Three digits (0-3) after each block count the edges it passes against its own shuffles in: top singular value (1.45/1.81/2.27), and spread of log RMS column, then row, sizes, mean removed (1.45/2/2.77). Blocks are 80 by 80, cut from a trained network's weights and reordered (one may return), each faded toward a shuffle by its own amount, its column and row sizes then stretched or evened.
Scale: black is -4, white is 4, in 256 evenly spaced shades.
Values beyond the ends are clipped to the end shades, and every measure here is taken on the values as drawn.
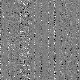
0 3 0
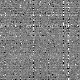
2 2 1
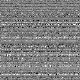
3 0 3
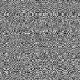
3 1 3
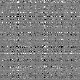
2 2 3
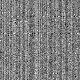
3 0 1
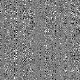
1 3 1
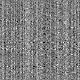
3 0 2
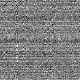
3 2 0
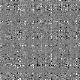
1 2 3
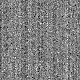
2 1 0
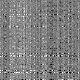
3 2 3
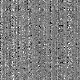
2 3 1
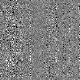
0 3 1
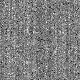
1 0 0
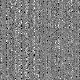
1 3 0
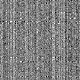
3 1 2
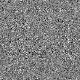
0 1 2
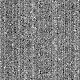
2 0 0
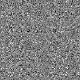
1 2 2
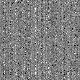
1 2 0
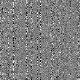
1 3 0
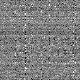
2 2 0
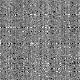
2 1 2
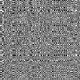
3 2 3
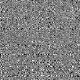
1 2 3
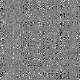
0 3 2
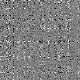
0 3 3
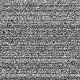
3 0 0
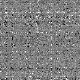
1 2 2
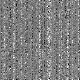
2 3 0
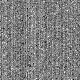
2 0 0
